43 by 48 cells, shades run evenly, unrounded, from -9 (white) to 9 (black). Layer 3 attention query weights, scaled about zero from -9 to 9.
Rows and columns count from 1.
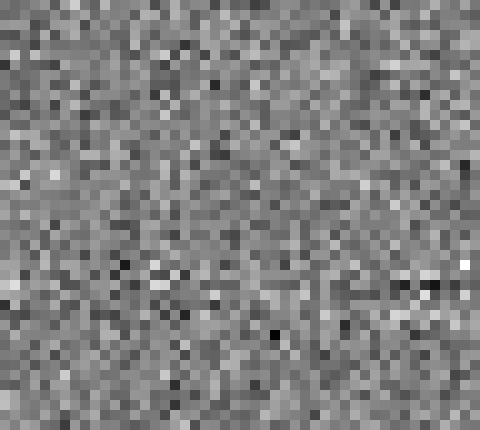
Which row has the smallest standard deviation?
22
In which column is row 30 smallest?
43
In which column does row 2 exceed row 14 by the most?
2
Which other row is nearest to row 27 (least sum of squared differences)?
41
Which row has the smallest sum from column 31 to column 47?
32
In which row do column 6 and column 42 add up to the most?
23
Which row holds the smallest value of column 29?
35
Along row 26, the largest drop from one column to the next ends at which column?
5
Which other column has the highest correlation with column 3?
19
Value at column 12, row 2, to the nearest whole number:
0
